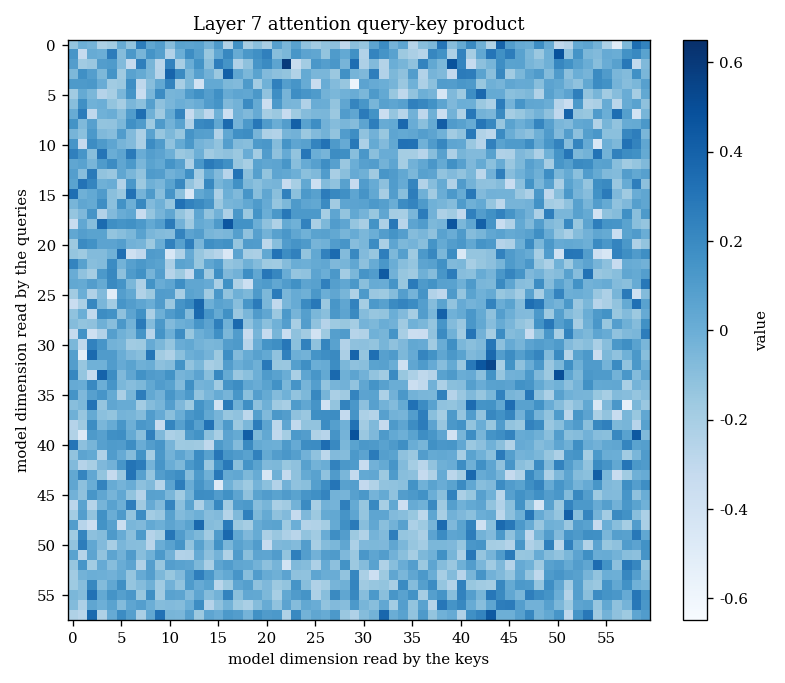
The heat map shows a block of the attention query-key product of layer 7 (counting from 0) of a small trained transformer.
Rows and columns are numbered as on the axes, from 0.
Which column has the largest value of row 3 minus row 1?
10
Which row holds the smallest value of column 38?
5
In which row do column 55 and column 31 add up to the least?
21
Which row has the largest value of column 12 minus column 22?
52
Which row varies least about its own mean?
19
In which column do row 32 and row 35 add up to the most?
43
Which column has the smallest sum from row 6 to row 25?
50
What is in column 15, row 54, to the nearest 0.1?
-0.3
